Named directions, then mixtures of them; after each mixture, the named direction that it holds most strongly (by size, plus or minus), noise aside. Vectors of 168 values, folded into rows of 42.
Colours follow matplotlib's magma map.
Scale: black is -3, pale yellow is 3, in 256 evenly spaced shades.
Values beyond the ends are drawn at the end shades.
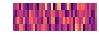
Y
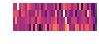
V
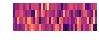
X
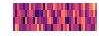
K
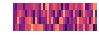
X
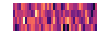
K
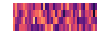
K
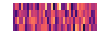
Y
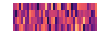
Y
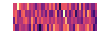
V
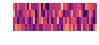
X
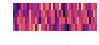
V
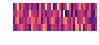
Y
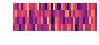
Y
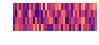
K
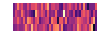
X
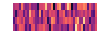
Y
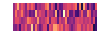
V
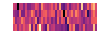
V
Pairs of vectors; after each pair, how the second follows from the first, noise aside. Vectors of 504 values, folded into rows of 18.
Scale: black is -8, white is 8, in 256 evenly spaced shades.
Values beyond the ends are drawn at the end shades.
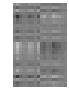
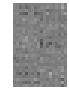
reversed, negated, partly zeroed.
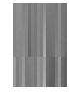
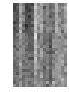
reversed, scaled up.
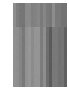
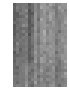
reversed.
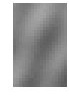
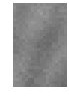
shrunk.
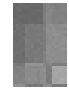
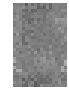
wrapped around, partly zeroed.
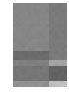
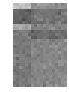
reversed.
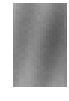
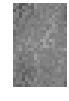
wrapped around, partly zeroed.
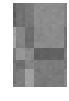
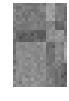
reversed.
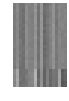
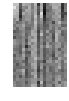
reversed, negated, scaled up.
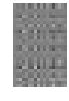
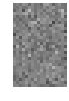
shuffled.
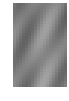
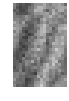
wrapped around, negated, scaled up.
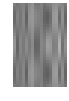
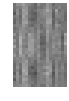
reversed.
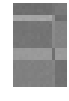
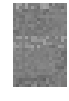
wrapped around, partly zeroed.
